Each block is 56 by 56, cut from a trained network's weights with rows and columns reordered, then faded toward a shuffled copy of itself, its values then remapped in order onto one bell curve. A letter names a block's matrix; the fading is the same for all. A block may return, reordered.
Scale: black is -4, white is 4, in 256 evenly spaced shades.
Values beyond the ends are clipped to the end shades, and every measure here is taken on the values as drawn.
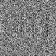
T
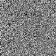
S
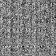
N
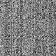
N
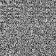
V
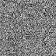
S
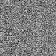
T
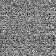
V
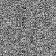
T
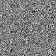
S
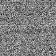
V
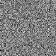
S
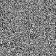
S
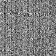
N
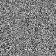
S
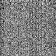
N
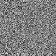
S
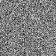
S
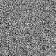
T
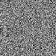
T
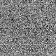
V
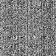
N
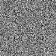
S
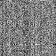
N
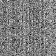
N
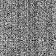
N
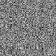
T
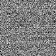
V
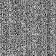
N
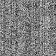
N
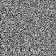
S
